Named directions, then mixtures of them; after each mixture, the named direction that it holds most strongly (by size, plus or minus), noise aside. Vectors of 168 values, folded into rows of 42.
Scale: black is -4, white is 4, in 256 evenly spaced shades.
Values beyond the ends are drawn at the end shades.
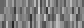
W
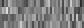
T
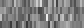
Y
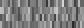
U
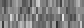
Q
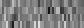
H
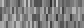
Y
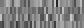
Y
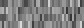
T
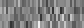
H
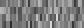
U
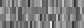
U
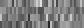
Y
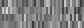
T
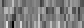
H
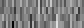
W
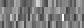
Q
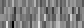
W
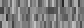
U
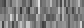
Q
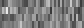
T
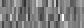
Y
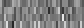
H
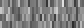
U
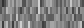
W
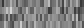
T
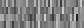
W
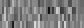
H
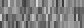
Y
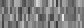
Q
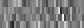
H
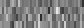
H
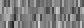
H
